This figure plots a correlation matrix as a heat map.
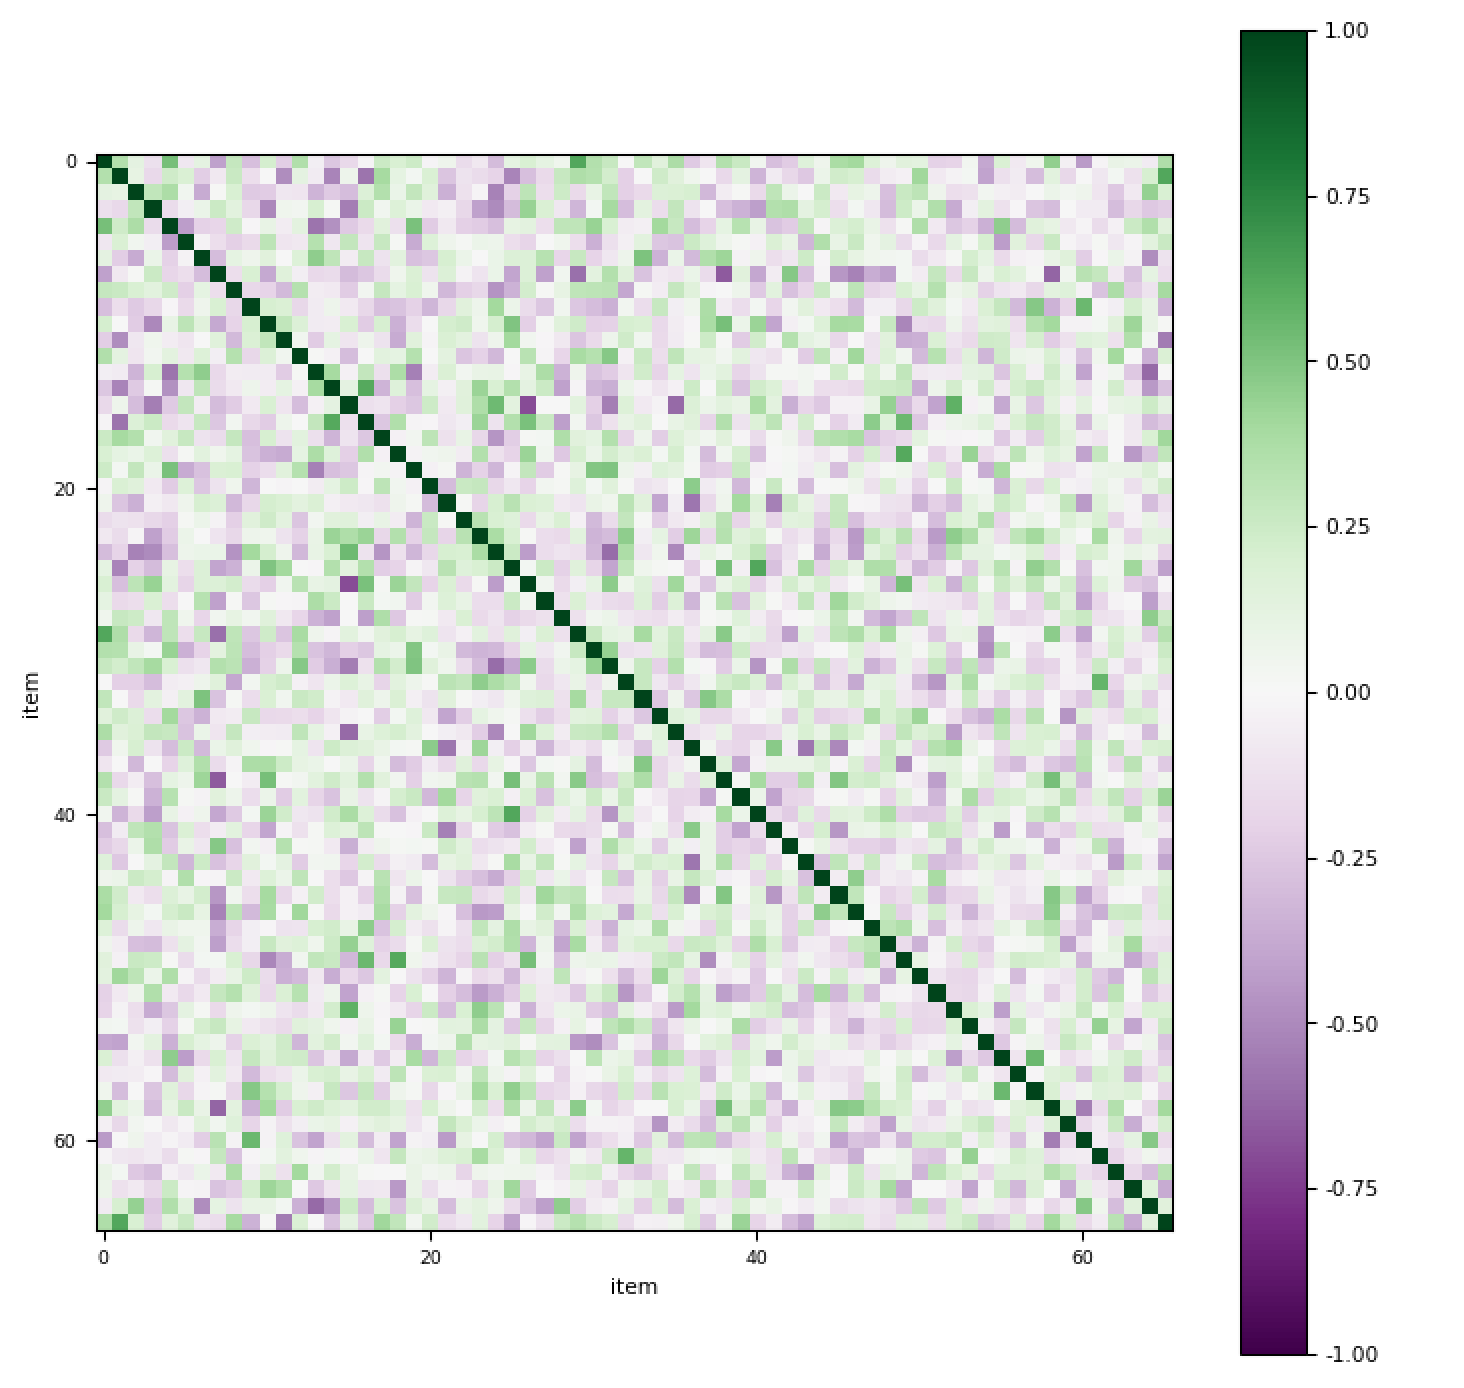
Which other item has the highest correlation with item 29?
0
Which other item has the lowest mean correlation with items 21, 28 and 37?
49
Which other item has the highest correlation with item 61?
32
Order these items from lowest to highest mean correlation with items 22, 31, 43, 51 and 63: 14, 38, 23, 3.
23, 14, 38, 3
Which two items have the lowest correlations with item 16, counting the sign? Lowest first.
1, 28
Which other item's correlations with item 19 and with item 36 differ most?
4
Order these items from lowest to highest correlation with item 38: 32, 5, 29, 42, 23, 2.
42, 2, 5, 32, 23, 29
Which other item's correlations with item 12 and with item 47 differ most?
31
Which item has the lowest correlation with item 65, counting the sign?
11
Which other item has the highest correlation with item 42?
7
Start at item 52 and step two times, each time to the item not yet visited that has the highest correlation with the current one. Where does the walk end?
24
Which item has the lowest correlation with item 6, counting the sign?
64
